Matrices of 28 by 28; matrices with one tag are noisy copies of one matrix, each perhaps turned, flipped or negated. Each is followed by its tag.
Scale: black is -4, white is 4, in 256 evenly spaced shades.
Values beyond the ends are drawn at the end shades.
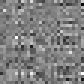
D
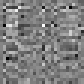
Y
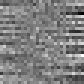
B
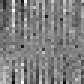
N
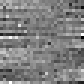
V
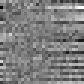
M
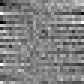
N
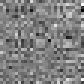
D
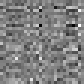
Y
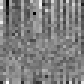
M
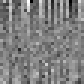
B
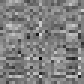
Y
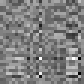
Y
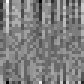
M
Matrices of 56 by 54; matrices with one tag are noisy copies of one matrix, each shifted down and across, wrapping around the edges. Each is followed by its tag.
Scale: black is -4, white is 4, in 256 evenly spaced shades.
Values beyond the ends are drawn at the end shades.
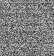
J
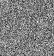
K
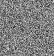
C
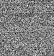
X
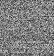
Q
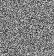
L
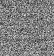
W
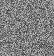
L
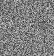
L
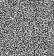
L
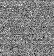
J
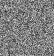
K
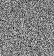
C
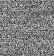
X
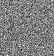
C
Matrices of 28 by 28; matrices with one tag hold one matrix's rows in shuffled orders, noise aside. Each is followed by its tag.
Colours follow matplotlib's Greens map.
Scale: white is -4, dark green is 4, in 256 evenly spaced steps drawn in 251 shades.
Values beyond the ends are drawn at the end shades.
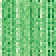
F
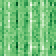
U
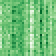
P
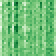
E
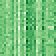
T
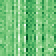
T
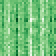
U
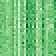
T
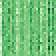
F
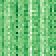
U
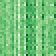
T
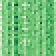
E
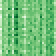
E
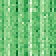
U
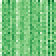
F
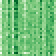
E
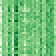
E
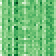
E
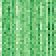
F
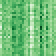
P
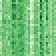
P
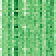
E
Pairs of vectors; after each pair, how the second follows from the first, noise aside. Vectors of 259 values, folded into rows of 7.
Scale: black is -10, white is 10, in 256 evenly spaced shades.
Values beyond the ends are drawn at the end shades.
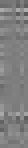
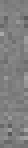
reversed, partly zeroed.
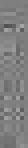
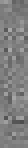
reversed.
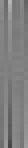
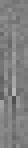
wrapped around, negated.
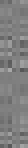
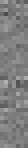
reversed.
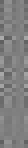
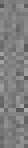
reversed.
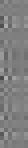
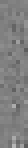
wrapped around, negated, partly zeroed.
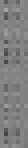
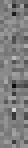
wrapped around, scaled up.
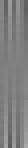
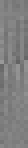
wrapped around, negated, shrunk.
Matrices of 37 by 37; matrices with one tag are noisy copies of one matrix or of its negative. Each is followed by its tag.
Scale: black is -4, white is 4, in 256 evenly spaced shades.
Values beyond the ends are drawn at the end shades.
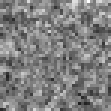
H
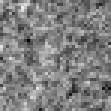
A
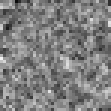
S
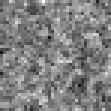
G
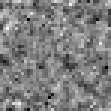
S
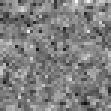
H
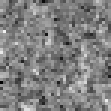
G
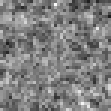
H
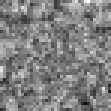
H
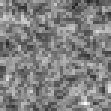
H
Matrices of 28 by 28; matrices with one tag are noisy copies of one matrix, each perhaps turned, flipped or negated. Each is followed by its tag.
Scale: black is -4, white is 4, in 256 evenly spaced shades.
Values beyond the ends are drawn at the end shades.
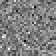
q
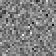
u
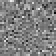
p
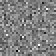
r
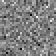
q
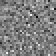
q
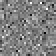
r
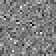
r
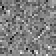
q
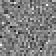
p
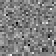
p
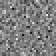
u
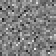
q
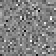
r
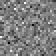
u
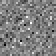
u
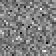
u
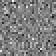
p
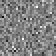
p
